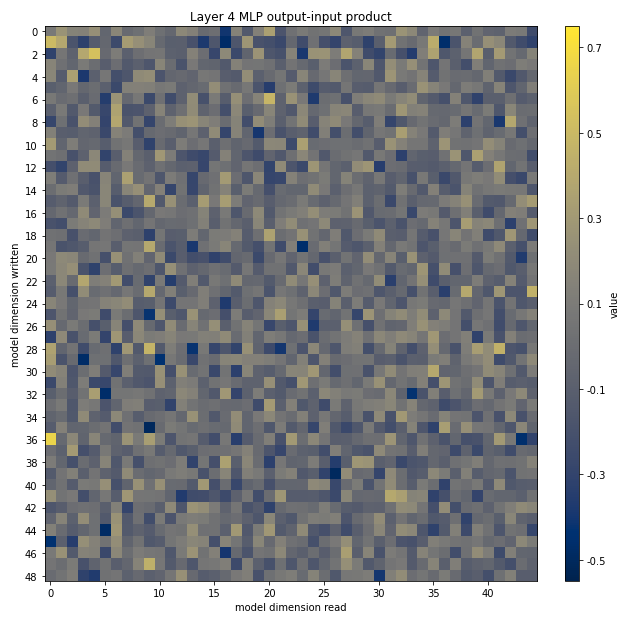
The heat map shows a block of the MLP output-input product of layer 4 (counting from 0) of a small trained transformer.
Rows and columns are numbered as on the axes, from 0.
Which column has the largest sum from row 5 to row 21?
23
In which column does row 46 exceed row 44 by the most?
27
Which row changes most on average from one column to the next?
28
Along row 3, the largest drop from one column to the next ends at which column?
30
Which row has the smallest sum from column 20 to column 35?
35
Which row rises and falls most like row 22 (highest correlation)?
43
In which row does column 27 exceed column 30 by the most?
2
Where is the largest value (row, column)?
36, 0
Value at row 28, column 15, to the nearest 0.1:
-0.3
